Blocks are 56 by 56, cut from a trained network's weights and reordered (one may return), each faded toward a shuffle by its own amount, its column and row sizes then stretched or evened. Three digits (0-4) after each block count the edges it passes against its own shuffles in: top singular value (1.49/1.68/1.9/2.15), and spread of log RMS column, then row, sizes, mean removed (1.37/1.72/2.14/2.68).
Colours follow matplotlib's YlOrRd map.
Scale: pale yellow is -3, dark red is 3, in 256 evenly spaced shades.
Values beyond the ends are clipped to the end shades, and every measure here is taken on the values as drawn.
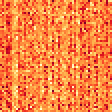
3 2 2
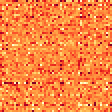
1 3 4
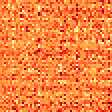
1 3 2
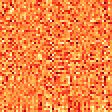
3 3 2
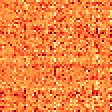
0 3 1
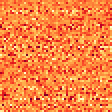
1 0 4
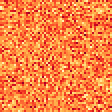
2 0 0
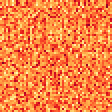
2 0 0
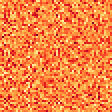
2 1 0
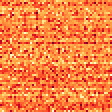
2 1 2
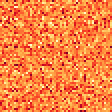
1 2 1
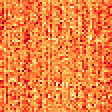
2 0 1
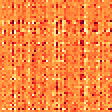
4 4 4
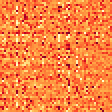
0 3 1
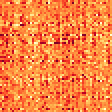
2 0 4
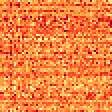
2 1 2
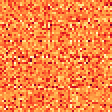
2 1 3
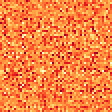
0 1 3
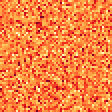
0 1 0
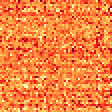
1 2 2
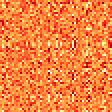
3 4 1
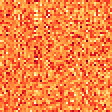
2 3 1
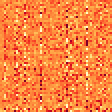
1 4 2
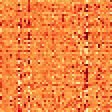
1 4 0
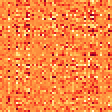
2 4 4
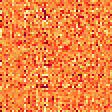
2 3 3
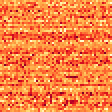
3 0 3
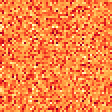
1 2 0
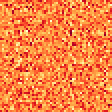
2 2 1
